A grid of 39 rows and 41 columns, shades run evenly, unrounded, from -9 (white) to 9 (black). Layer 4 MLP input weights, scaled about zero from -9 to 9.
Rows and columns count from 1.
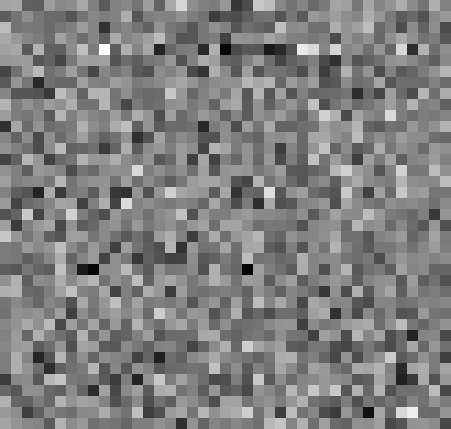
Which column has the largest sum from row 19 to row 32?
28
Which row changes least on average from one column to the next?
2
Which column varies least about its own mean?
39
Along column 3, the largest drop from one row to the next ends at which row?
20
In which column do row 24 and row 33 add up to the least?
6
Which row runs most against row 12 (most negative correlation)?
10
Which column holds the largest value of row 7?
19
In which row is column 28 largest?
30
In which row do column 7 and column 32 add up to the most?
32
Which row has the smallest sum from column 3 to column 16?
26
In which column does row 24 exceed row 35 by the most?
15
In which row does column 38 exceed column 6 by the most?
35
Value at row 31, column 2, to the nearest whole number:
-2
